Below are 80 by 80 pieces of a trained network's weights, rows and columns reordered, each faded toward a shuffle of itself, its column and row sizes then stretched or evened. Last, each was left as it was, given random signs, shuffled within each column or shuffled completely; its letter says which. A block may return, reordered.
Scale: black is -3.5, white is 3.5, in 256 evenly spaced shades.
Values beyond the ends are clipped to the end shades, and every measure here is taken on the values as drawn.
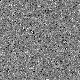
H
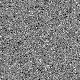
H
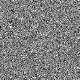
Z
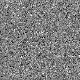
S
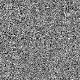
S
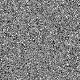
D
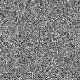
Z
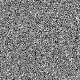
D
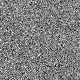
H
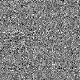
Z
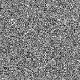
Z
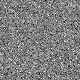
H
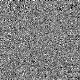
Z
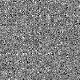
Z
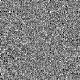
Z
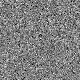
H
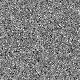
H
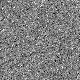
H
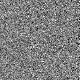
D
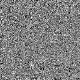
S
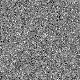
D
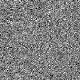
Z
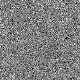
S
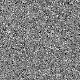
S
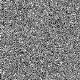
D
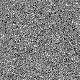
D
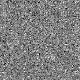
Z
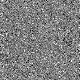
D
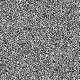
D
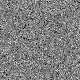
H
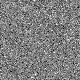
H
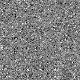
Z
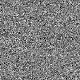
S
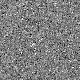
H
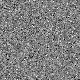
H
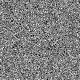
H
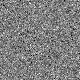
H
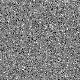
D
